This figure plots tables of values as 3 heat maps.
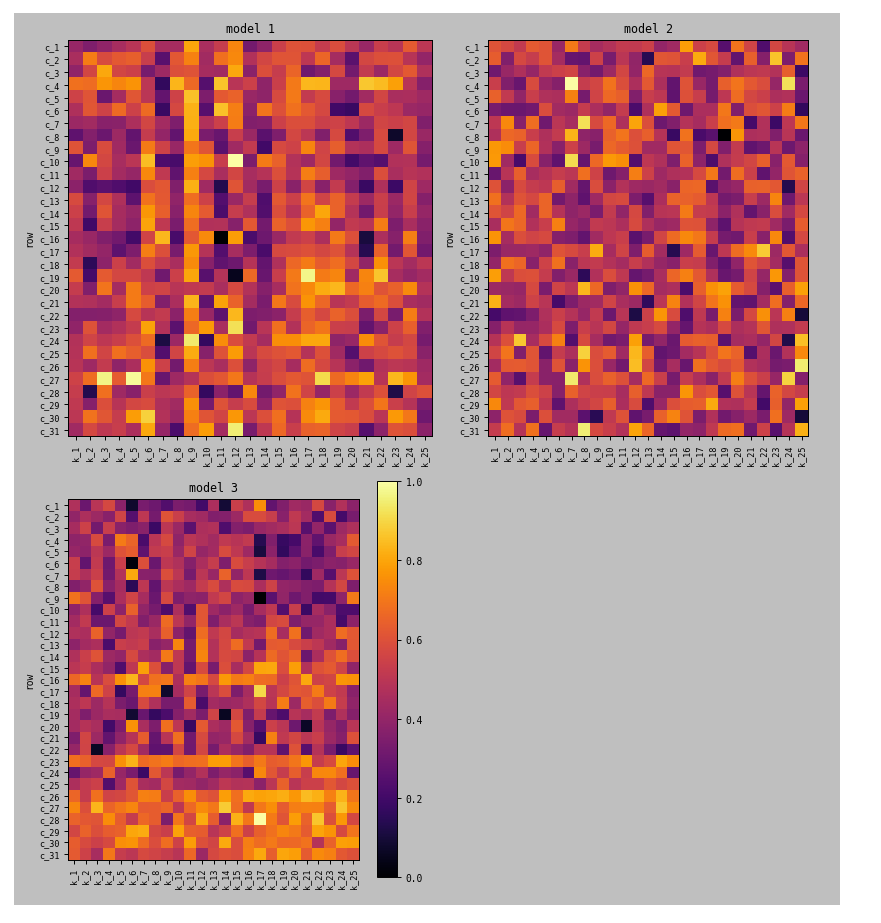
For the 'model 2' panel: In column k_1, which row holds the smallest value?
c_22
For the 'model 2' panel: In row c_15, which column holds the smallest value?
k_19
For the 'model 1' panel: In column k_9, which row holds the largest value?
c_24
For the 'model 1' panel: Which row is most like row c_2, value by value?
c_25
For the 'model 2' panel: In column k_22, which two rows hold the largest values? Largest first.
c_17, c_22
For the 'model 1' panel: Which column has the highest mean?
k_9
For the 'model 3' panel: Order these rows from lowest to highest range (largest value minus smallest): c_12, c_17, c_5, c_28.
c_12, c_5, c_28, c_17
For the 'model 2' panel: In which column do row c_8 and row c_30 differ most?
k_15
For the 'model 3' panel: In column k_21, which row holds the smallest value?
c_20
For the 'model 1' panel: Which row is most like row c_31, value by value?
c_23
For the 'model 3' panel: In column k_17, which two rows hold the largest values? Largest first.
c_28, c_17
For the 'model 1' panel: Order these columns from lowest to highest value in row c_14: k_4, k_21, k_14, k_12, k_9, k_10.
k_14, k_21, k_4, k_12, k_10, k_9
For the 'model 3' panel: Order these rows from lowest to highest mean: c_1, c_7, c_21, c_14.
c_1, c_7, c_21, c_14
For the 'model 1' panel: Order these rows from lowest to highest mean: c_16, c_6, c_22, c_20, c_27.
c_16, c_22, c_6, c_20, c_27
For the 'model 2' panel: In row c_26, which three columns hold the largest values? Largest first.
k_25, k_12, k_8
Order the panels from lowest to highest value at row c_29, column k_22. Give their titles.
model 2, model 1, model 3
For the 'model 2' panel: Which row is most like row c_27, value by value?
c_4
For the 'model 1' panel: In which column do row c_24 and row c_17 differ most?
k_21
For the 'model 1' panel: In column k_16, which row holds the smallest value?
c_12
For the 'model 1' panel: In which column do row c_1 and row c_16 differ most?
k_11
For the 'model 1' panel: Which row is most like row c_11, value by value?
c_26
